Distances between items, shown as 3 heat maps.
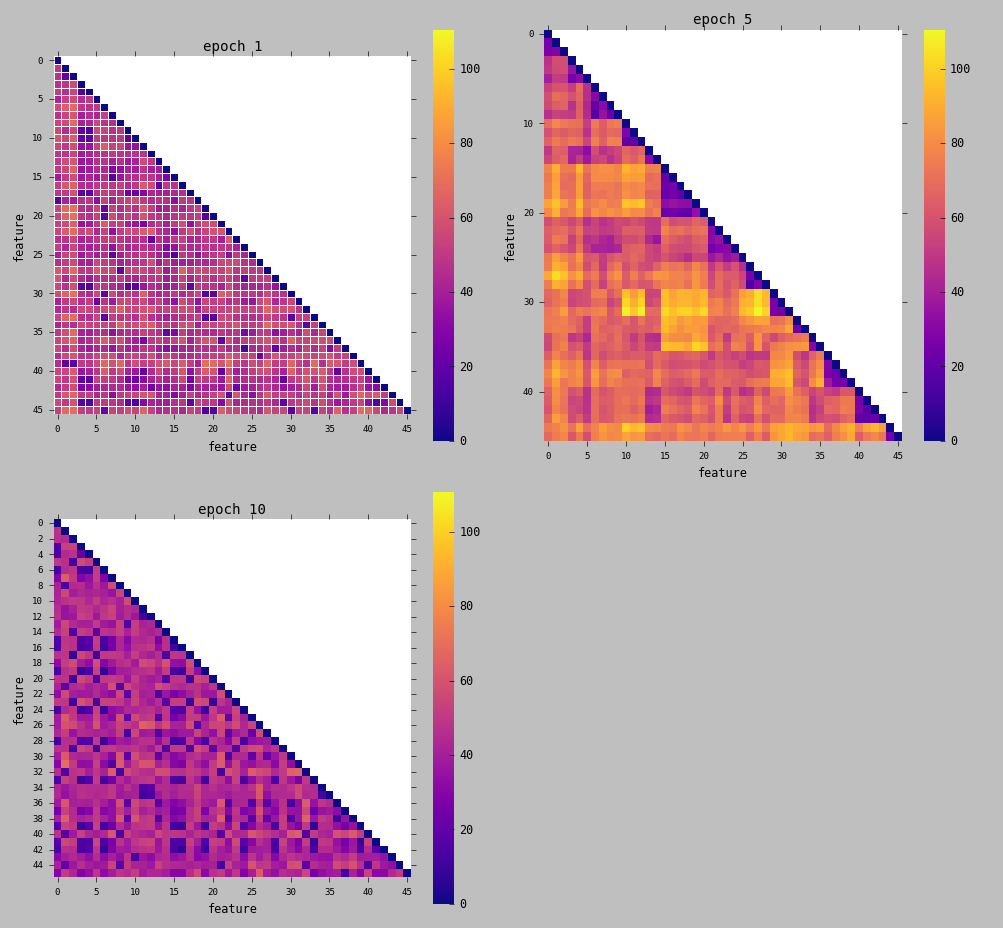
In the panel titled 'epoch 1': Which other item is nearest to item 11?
40
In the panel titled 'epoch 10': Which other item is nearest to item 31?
7
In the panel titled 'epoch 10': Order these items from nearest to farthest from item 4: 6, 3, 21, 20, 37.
6, 3, 37, 21, 20
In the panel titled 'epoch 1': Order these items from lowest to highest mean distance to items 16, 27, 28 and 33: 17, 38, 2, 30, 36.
30, 17, 38, 36, 2
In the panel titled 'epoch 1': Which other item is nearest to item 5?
31
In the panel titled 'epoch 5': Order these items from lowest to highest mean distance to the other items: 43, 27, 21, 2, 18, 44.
21, 43, 18, 2, 27, 44
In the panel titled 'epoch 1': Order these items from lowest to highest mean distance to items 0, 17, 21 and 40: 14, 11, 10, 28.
11, 10, 14, 28
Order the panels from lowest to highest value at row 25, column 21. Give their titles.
epoch 5, epoch 1, epoch 10
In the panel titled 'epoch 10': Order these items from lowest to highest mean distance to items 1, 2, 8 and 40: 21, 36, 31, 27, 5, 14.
21, 5, 14, 27, 36, 31
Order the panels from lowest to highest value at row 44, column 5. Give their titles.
epoch 10, epoch 1, epoch 5
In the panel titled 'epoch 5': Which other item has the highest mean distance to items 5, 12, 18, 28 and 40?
31
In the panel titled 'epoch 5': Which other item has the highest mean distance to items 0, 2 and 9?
27
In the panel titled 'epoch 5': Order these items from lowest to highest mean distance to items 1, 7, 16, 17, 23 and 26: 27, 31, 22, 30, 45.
22, 27, 45, 30, 31
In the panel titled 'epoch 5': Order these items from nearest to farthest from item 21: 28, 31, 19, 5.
5, 28, 19, 31
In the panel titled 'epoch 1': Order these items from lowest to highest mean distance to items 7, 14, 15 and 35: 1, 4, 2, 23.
4, 23, 1, 2
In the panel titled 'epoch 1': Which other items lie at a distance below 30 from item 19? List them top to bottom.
6, 20, 30, 33, 45
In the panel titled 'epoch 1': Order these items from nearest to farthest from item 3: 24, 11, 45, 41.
41, 11, 24, 45
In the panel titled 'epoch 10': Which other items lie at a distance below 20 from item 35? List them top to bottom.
11, 12, 34
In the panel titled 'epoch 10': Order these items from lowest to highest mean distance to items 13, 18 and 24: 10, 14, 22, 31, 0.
0, 22, 31, 10, 14
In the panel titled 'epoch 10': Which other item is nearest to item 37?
45
